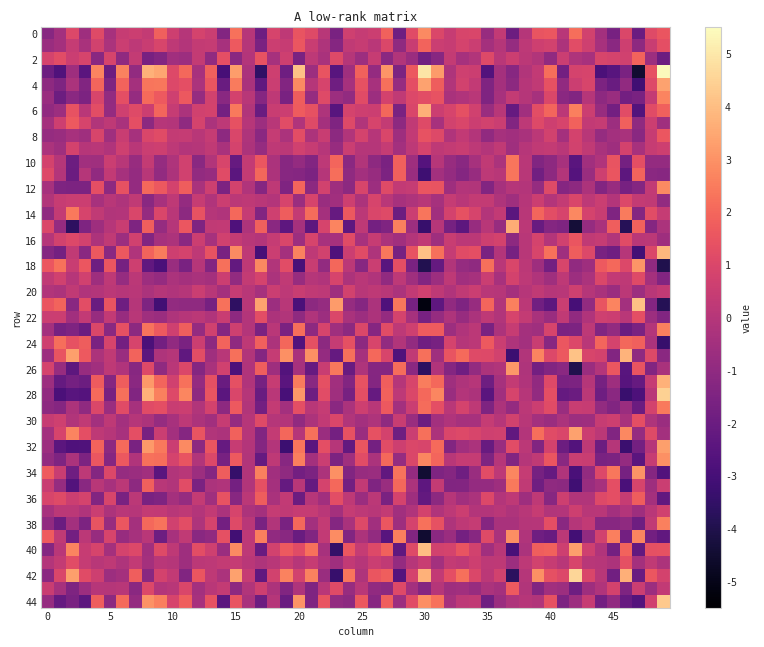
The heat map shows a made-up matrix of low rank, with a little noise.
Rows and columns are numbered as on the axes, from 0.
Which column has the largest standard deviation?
30
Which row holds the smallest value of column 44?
3
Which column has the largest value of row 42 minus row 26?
42
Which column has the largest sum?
49
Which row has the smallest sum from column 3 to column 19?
21
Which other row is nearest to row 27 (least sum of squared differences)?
44
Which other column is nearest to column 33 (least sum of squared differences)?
48
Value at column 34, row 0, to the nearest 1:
1
